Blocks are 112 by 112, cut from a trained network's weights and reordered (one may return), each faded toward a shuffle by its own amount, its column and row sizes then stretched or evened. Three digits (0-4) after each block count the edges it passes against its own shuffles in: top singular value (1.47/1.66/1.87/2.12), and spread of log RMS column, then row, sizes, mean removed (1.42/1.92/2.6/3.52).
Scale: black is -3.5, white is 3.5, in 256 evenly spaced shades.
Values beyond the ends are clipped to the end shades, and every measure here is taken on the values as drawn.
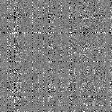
1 4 3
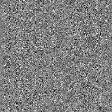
1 3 0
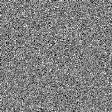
0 1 1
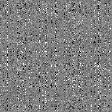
0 4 2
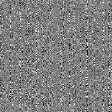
3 4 1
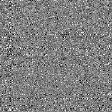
3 2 3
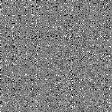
2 3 3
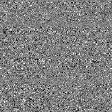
1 1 3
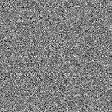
4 0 2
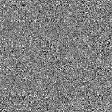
3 1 2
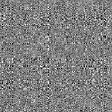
4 3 3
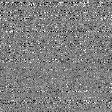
0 0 4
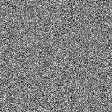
1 1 0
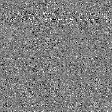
0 2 3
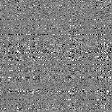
3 3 4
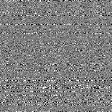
3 1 4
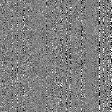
3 4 0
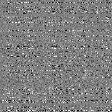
0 2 4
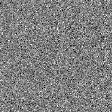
2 1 0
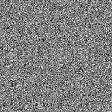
4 1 2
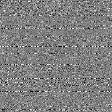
2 0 4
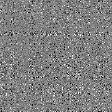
0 3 3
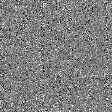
0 3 0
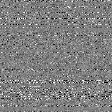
0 0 4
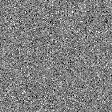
0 0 1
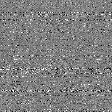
0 0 4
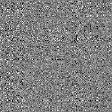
3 3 3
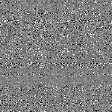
0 2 4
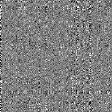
4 4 2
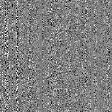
2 4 0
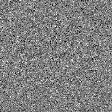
1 1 1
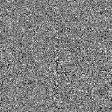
3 2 2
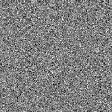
2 1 0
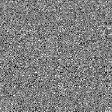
3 1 3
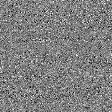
0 0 2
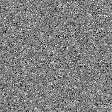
0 0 1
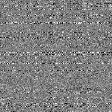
3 1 4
